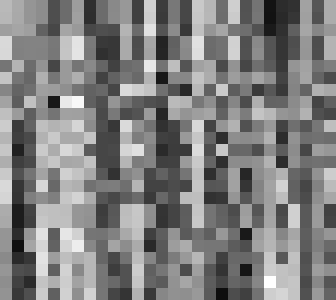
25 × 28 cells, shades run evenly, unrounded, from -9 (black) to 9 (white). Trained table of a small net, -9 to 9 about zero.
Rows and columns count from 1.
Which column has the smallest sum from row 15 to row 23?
2
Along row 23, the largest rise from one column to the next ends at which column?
4
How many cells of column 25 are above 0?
16
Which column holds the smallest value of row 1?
23
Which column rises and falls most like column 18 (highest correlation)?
26
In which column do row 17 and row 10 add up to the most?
1
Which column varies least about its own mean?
9
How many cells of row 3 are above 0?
14
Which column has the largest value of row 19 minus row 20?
21
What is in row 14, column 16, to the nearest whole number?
2
